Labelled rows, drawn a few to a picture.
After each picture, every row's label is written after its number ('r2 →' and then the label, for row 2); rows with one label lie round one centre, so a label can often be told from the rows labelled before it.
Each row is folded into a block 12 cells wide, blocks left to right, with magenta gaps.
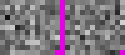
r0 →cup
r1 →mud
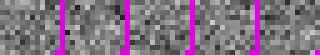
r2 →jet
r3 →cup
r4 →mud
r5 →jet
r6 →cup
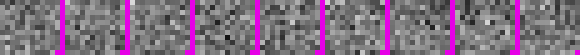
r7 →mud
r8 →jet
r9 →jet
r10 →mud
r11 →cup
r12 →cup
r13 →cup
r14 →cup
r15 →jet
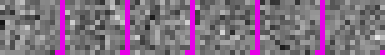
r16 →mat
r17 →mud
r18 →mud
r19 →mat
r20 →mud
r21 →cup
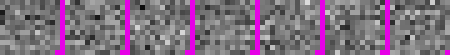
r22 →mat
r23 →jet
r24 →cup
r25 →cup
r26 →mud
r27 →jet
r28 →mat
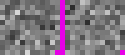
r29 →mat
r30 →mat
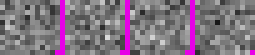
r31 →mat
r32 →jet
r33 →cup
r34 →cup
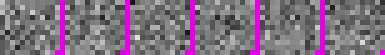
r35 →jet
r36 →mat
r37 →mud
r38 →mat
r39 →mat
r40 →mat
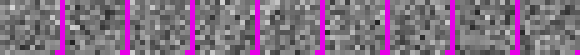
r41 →mud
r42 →cup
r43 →jet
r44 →mud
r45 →mud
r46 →mud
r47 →mud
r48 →cup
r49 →cup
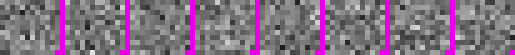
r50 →cup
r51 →jet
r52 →jet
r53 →cup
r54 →mud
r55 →jet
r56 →mud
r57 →mud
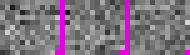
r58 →cup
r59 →mat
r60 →mud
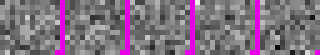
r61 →mud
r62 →mat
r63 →jet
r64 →jet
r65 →jet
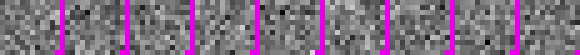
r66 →mud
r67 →cup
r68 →cup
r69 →jet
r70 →cup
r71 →jet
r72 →jet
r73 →mud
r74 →cup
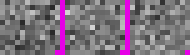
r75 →jet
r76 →mud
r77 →mat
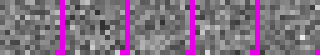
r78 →mud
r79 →cup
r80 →mat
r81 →cup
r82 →jet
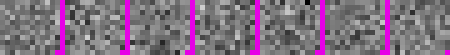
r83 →mud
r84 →cup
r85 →mud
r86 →jet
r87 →jet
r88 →mud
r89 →cup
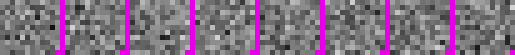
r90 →mat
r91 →cup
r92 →mud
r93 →mat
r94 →mud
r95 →cup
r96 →cup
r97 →jet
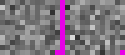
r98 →mat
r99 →mud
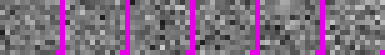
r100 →cup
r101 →mat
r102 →mud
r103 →mud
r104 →jet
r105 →mud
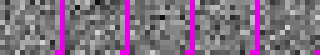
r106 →cup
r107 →cup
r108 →jet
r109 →mat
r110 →jet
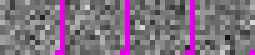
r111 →jet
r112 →cup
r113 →cup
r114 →mud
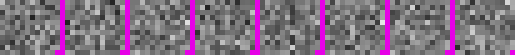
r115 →jet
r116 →mat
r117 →mud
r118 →cup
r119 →mud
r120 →mud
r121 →mat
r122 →mat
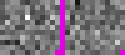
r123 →mud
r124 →cup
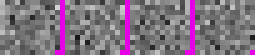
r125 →jet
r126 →jet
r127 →mud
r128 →mud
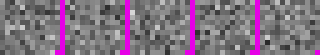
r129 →cup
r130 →cup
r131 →jet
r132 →cup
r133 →mud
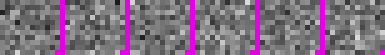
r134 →mat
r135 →mud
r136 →jet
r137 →mat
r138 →mud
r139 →cup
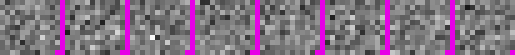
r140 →jet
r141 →cup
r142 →mat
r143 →mat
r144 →cup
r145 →mud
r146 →mud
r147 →cup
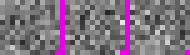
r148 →jet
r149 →mud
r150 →mat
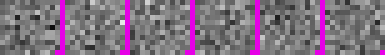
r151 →jet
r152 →mud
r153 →cup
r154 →mud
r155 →mat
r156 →mud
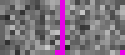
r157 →cup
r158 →jet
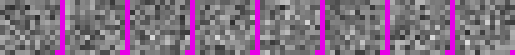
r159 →mat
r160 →jet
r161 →mat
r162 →cup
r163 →mud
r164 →mat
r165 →jet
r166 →cup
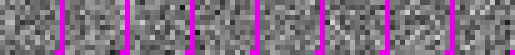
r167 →mat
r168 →mat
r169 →jet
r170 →cup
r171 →mat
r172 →mat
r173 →mat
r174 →mat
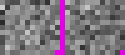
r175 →mat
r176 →jet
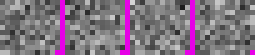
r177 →mud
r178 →cup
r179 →jet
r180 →jet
